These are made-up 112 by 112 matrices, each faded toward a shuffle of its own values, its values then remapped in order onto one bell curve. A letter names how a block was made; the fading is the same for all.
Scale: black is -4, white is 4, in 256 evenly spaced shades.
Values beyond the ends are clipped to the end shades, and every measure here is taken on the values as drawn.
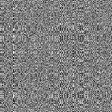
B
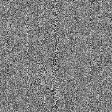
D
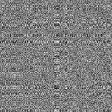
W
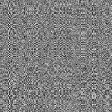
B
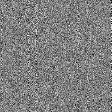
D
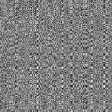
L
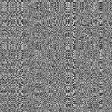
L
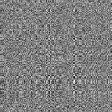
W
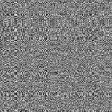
W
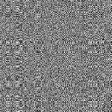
W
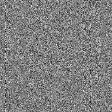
D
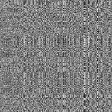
L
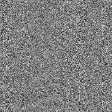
D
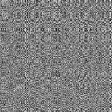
B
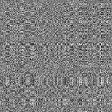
W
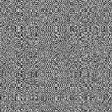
B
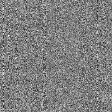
D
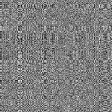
B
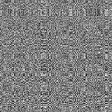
W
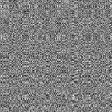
W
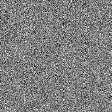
D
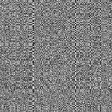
B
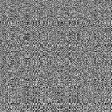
W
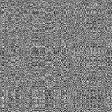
W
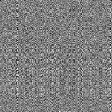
B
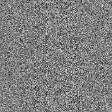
D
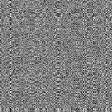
L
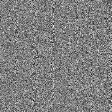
D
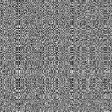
L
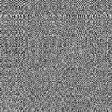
W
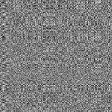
W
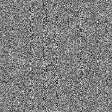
D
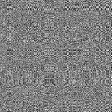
W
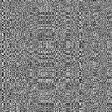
L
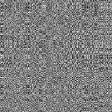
W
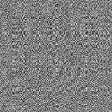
W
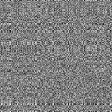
W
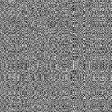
B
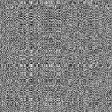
W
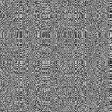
L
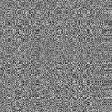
W
